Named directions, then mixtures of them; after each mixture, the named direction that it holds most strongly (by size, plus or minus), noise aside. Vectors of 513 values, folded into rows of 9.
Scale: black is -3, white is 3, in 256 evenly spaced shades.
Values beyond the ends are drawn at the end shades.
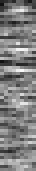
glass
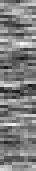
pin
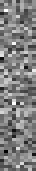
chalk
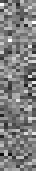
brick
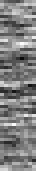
pin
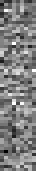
chalk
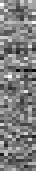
brick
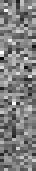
chalk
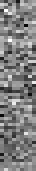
brick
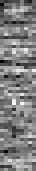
glass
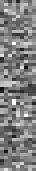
chalk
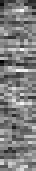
glass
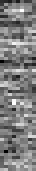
glass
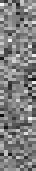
brick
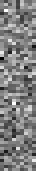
chalk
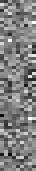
brick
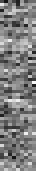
brick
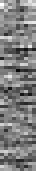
glass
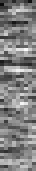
glass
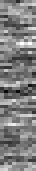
pin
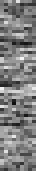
pin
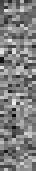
chalk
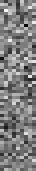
brick
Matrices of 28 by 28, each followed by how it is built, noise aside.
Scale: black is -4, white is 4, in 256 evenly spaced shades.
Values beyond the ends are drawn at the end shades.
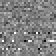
uneven rows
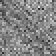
Toeplitz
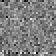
uneven rows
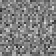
repeating columns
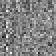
low rank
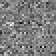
uneven rows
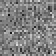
blocks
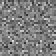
repeating columns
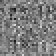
low rank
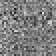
low rank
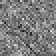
Toeplitz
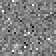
sparse
